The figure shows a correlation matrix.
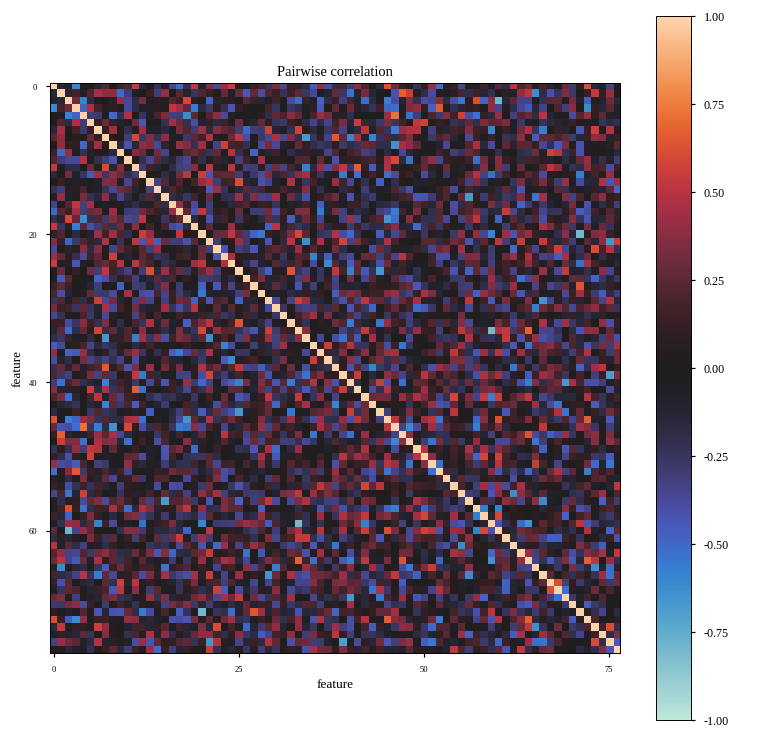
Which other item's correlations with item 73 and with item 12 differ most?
65
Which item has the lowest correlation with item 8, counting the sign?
46
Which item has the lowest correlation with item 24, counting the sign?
37
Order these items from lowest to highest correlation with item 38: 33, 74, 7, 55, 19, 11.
33, 19, 55, 11, 74, 7
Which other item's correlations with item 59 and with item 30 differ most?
64
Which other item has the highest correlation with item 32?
25
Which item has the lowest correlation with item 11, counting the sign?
34
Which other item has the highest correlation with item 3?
52
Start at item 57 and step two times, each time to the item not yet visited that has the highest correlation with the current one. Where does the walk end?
18
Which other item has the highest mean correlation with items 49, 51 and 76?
60
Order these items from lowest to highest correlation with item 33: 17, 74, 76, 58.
76, 74, 58, 17
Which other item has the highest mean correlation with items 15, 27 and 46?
71
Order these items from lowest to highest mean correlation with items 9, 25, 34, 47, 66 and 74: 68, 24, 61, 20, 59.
68, 59, 61, 24, 20
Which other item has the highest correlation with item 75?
73
